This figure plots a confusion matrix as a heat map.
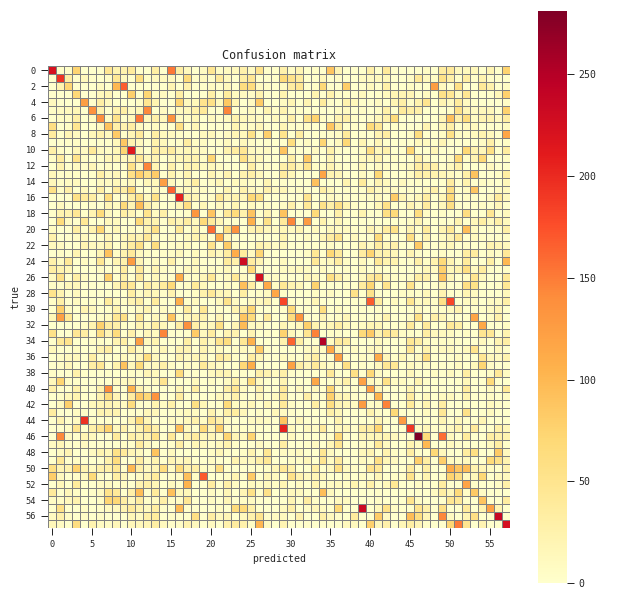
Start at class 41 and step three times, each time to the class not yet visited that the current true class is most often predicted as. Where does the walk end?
30
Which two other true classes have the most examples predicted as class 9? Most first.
2, 37
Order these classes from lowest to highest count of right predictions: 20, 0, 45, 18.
18, 20, 45, 0
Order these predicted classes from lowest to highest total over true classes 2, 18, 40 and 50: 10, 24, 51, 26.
26, 24, 51, 10
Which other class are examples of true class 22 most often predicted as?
46
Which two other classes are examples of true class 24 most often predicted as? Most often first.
10, 57
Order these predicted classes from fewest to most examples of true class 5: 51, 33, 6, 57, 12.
33, 6, 51, 57, 12
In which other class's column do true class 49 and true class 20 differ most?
23
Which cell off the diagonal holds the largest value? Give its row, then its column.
55, 39
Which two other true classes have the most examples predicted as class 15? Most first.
0, 6
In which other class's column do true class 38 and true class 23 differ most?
7
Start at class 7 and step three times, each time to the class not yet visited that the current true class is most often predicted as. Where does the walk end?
16
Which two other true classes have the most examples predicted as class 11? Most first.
6, 34
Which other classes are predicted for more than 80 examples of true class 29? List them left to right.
16, 40, 50
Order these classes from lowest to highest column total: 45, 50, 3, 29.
3, 45, 50, 29
